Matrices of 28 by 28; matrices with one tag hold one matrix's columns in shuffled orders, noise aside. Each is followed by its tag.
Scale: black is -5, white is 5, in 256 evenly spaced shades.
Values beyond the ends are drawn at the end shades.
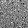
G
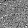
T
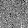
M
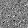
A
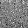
G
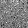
G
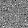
T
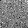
G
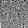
M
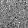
G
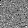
T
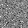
A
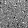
G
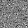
T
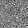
T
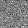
T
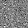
T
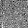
M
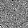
T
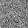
A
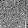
M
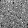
G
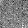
M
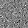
A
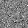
A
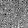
M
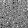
G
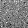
G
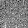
M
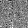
M
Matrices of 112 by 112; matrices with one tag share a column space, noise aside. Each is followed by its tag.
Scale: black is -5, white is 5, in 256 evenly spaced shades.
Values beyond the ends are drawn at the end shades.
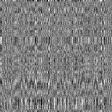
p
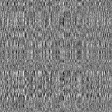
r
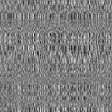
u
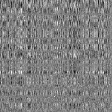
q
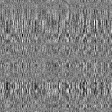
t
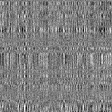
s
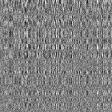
q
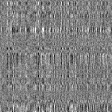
s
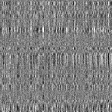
s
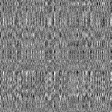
r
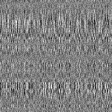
t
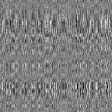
t
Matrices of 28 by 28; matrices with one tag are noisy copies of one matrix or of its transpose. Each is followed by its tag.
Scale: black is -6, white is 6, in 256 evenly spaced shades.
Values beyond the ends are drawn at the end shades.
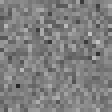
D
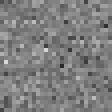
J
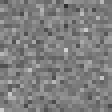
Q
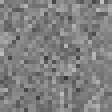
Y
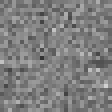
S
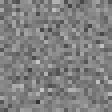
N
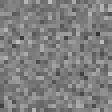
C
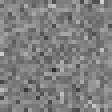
Y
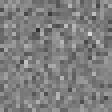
D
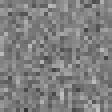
Y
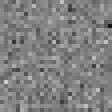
S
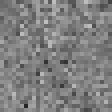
J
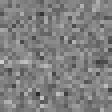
S
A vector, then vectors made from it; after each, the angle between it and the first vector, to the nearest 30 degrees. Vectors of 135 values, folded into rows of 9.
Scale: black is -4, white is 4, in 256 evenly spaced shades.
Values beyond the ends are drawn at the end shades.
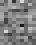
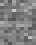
120 degrees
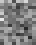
60 degrees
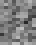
90 degrees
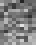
150 degrees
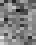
60 degrees
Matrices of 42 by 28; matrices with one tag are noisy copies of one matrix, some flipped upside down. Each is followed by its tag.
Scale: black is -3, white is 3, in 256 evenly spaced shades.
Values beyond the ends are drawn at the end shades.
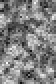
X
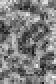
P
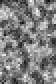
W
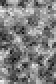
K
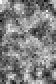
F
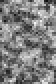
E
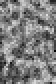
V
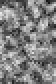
W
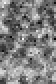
K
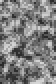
V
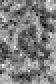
P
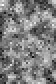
F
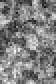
X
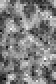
F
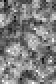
X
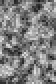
W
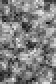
E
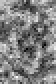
P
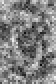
P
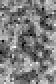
P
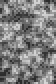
E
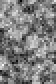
X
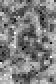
P
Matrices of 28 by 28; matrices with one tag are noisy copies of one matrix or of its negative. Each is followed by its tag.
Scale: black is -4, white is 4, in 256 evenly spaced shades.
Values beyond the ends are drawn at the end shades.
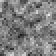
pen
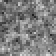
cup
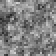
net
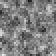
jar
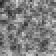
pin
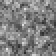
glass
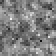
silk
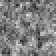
glass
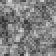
net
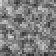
pin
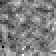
pin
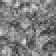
glass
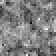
silk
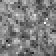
cup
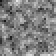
pin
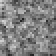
pin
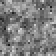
net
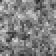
cup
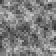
silk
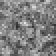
glass
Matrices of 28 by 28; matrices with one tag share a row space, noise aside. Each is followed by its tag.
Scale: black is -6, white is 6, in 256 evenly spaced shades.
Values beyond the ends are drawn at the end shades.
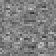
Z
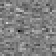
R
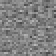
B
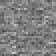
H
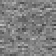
H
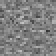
R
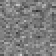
R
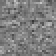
H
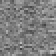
Z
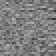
Z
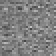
B
